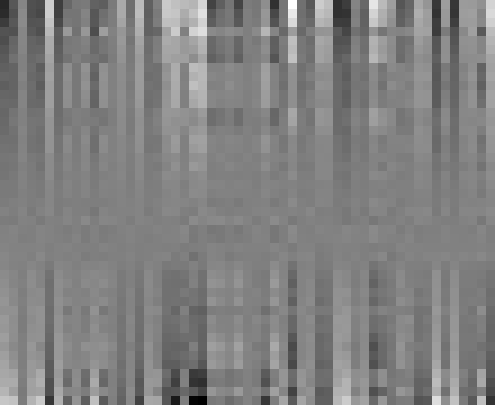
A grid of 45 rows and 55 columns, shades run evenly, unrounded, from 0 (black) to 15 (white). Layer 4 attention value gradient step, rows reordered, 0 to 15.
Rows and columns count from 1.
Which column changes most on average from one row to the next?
22
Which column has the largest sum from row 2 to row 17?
23
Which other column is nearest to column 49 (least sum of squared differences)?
39
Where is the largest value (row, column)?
1, 33
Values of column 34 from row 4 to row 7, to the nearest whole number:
6 7 7 7
